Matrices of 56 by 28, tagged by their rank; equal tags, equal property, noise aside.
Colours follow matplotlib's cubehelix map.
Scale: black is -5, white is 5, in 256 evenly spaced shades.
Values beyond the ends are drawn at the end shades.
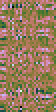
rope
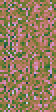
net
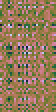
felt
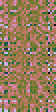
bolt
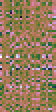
bolt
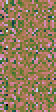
net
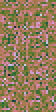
net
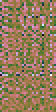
bolt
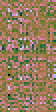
rope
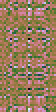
felt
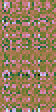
bolt
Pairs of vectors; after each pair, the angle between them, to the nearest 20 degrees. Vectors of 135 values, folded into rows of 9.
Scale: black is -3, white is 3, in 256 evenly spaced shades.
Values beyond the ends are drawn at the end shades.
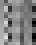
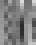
60 degrees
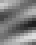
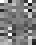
80 degrees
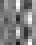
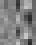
160 degrees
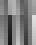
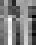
160 degrees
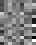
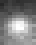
80 degrees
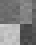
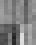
140 degrees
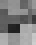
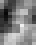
60 degrees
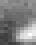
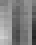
120 degrees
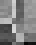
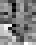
140 degrees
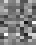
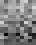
140 degrees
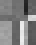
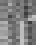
40 degrees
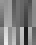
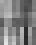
20 degrees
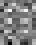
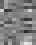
120 degrees
